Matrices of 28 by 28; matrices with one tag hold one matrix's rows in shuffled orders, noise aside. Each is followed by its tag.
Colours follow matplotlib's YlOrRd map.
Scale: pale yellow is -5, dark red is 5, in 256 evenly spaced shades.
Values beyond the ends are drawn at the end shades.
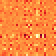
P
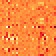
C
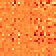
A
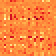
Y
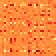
Y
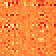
C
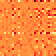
A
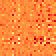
A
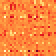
Y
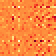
A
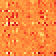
C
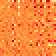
A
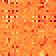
C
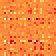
Y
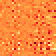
A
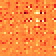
P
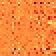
A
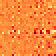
A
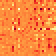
A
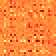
Y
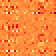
C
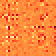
C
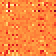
C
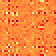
C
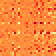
A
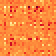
Y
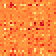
Y
